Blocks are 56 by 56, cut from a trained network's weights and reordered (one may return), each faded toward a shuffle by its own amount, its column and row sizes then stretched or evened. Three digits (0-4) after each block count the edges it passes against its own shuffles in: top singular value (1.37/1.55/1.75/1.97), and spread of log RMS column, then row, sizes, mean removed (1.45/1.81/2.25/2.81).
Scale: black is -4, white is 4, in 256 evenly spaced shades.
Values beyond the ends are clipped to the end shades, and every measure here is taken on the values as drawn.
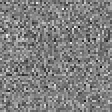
3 0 2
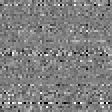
3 0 4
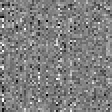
1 4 0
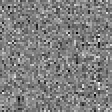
1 3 1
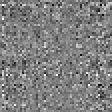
2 3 2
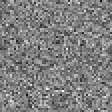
2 0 1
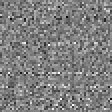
2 0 3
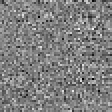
2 1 2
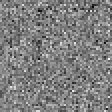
1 1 1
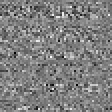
2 0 4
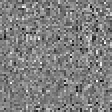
1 3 1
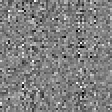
2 3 2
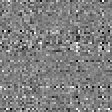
2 2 4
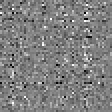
0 3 3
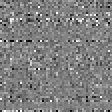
1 2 4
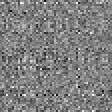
4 2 3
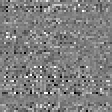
1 2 4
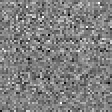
1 0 3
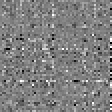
2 3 3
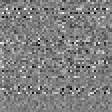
2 1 4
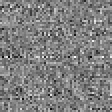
3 1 3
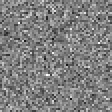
0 0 0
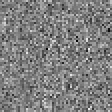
0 2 0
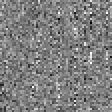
1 3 0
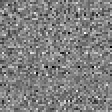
2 1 3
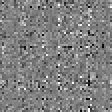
0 3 3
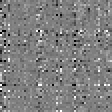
3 4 3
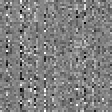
3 4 1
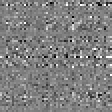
3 2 4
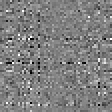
3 3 3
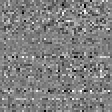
0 2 4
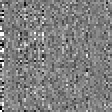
4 4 0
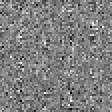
0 3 0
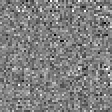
0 1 2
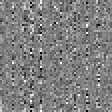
3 4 0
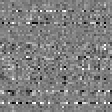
4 1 4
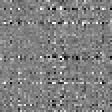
4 3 3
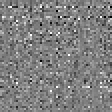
1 3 3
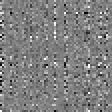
2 4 2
